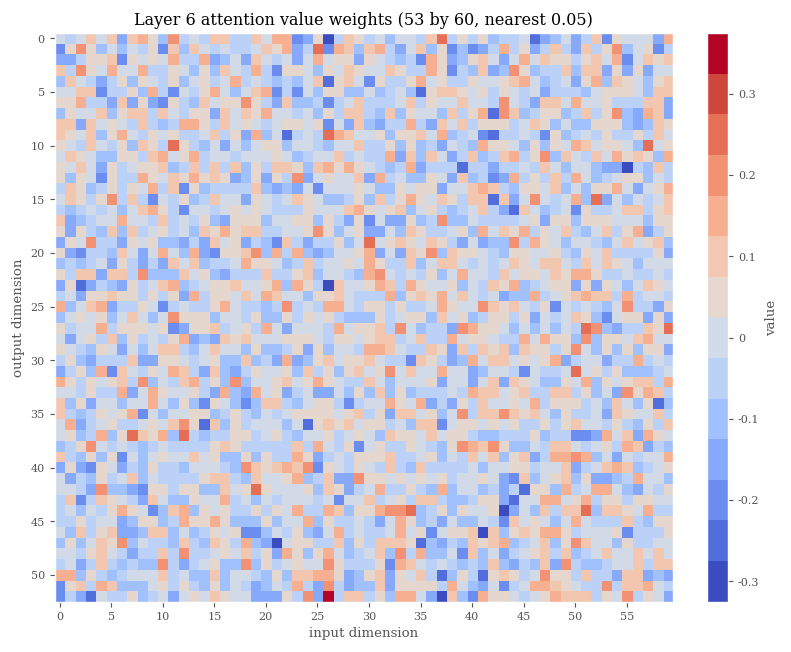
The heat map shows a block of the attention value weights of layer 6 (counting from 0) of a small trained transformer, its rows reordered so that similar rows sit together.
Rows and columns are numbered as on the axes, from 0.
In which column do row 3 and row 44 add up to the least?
43
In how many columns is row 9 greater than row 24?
26
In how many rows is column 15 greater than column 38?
29
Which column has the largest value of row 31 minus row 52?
37
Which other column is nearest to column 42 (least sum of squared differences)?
49
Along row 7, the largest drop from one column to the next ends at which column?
42
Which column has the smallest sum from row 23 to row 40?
2
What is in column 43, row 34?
0
